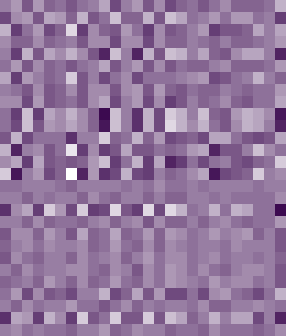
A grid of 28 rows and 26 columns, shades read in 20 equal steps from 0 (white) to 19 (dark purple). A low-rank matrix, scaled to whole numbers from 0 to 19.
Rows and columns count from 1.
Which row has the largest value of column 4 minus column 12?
10
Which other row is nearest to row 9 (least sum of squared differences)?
1
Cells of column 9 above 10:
12
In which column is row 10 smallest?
16
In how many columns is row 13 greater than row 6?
10
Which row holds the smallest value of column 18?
13
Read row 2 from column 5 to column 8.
7 8 12 6
